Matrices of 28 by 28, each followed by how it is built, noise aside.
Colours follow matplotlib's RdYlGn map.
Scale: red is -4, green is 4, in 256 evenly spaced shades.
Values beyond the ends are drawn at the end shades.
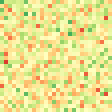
noise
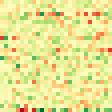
uneven rows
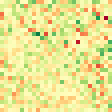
upper triangular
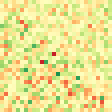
lower triangular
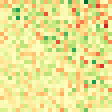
upper triangular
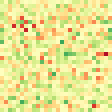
uneven rows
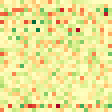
uneven rows
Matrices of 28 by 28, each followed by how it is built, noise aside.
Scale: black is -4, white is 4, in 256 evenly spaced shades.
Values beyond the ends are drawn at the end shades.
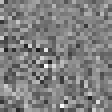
lower triangular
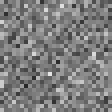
Hankel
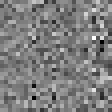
uneven columns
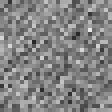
Hankel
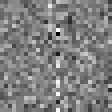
uneven columns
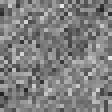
Hankel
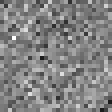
Hankel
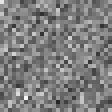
Hankel
